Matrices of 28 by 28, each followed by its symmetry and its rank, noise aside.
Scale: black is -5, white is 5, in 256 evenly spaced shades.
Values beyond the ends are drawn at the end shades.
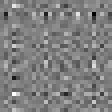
antisymmetric, rank two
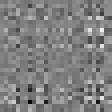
antisymmetric, rank two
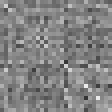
symmetric, rank four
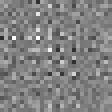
symmetric, rank three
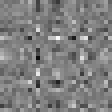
antisymmetric, rank two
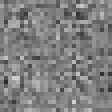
antisymmetric, rank four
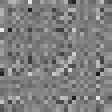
symmetric, rank three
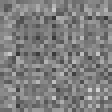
symmetric, rank three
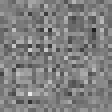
antisymmetric, rank four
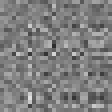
no symmetry, rank three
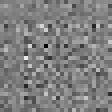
no symmetry, rank four
